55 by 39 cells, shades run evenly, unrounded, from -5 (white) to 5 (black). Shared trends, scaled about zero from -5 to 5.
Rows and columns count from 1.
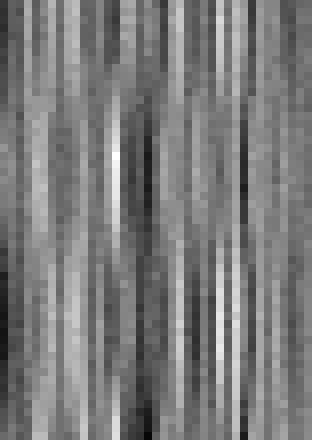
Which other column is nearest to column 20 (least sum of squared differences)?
24
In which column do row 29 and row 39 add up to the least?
30
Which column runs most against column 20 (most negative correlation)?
11
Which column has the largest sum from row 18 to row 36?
19
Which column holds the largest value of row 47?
1
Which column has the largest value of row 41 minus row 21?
15
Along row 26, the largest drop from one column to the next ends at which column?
32
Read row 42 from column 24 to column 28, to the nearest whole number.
2 3 0 2 -4
